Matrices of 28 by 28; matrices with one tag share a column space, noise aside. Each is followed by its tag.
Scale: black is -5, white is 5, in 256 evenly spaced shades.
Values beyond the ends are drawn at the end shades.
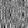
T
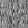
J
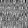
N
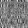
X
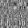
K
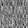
K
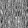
J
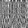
X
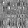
K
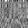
X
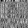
X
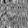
N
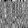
X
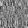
K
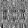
T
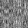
J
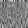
X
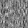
J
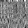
X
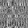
K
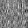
J
